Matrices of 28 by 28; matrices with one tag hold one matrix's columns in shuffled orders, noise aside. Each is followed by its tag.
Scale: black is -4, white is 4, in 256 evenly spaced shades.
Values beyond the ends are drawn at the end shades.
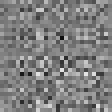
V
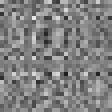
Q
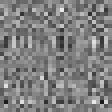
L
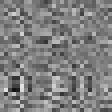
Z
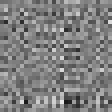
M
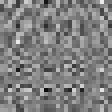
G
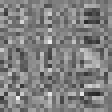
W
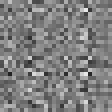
V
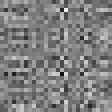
V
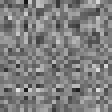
G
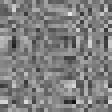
L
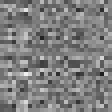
V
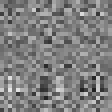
Z
